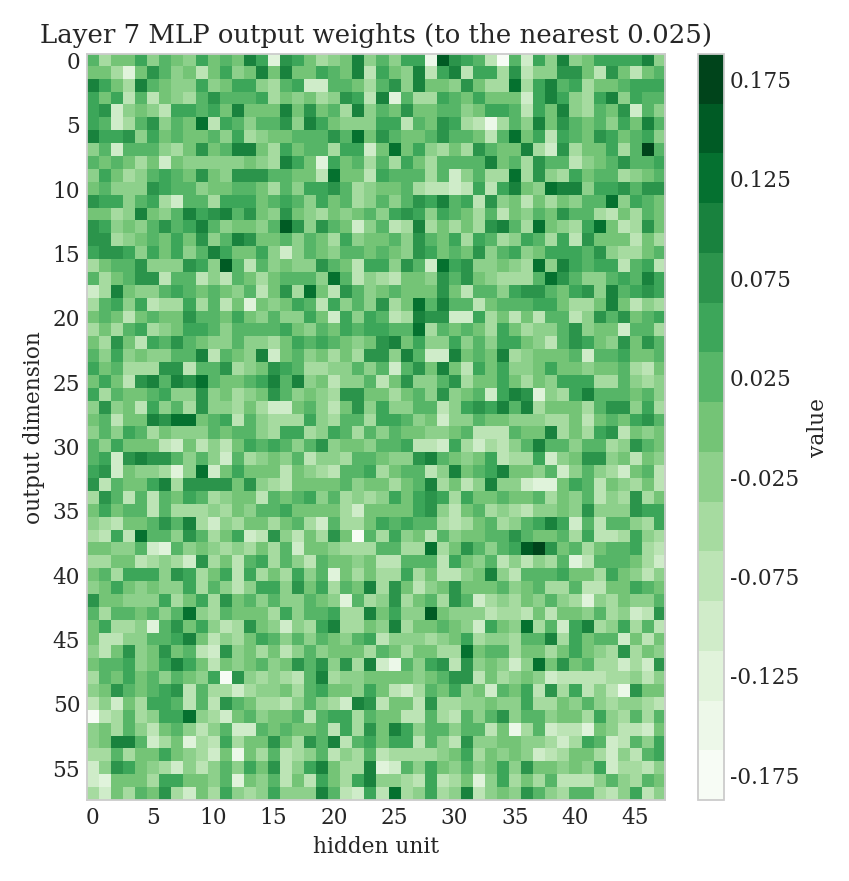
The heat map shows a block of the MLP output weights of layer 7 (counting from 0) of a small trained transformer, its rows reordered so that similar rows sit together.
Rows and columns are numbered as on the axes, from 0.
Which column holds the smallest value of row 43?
45
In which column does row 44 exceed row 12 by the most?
36
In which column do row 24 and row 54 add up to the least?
12
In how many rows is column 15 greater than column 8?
19
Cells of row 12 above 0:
21
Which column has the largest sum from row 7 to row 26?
27
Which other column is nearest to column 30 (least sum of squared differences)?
14
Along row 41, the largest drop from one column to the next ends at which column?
24
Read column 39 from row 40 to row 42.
0.05 -0.05 -0.025
